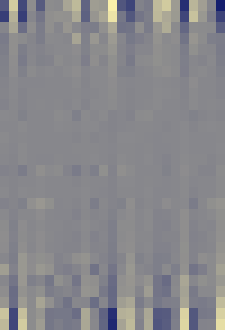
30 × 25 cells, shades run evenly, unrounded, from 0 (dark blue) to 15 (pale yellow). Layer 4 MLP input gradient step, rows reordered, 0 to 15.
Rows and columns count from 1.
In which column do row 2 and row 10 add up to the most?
13
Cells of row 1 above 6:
17
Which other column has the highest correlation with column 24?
16
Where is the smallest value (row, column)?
1, 25
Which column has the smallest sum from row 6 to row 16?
3
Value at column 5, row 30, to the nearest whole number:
9
